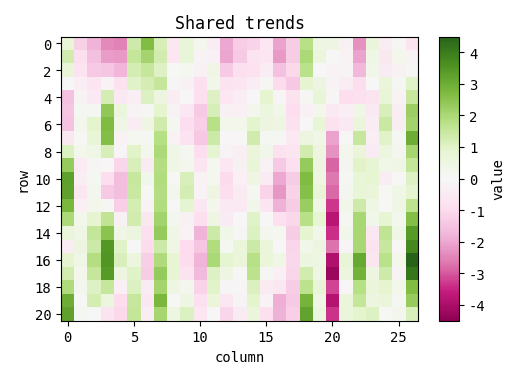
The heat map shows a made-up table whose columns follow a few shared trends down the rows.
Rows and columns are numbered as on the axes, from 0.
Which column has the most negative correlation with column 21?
20
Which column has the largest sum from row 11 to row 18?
26
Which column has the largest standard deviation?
3
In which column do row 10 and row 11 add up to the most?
0
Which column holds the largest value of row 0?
6
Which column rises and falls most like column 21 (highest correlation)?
7
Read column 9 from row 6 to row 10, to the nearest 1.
-1 -1 0 0 1
